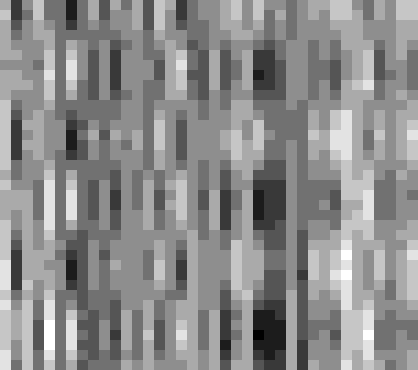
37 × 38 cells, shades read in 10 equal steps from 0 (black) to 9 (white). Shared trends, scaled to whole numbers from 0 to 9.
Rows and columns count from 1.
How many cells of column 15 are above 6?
8
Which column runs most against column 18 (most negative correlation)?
28
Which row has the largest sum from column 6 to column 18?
34
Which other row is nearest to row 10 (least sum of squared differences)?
5
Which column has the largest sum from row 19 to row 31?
32
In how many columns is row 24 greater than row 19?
19
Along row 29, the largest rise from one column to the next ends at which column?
3
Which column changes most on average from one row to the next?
7
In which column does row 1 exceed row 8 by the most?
24
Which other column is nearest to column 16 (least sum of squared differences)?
20
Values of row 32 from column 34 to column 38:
8 5 4 5 5
